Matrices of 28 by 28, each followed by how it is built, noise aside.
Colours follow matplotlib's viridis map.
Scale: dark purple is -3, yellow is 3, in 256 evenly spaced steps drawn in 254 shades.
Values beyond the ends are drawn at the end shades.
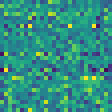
uneven rows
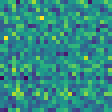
repeating columns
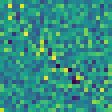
banded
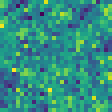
smooth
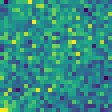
smooth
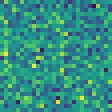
repeating columns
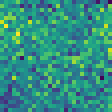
smooth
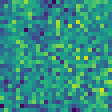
smooth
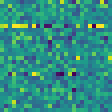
uneven rows
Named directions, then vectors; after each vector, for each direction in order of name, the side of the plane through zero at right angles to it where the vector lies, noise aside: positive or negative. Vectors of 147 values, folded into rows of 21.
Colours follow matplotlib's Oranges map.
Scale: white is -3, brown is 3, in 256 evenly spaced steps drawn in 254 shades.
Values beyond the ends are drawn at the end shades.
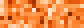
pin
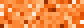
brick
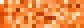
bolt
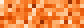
positive, positive, positive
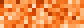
negative, negative, negative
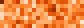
negative, positive, negative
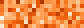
negative, negative, negative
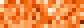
positive, negative, positive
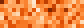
negative, positive, negative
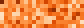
negative, positive, negative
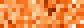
negative, positive, negative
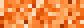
positive, positive, positive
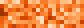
positive, negative, negative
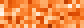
negative, positive, positive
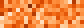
negative, negative, negative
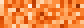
positive, positive, positive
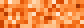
positive, positive, negative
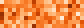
positive, negative, positive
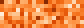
negative, positive, negative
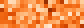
positive, positive, negative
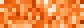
positive, negative, positive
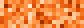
positive, positive, positive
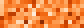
positive, positive, positive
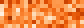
negative, positive, positive
